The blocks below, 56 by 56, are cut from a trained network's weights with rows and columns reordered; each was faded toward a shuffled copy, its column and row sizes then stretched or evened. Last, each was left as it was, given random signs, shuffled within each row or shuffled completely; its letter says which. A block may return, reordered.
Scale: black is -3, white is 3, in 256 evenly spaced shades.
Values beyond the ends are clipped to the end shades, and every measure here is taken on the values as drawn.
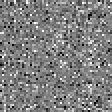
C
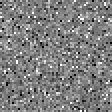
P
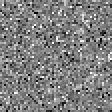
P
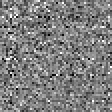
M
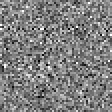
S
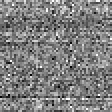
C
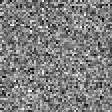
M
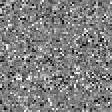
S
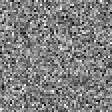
P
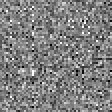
M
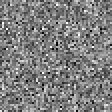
M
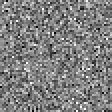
P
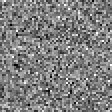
P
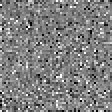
C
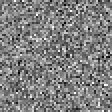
P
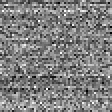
S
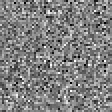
M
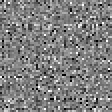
C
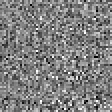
C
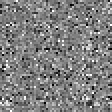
C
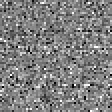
S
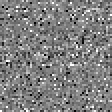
S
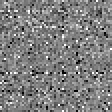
M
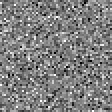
P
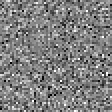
S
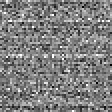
S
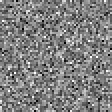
P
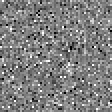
P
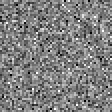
P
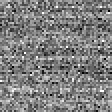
C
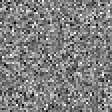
S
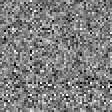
M
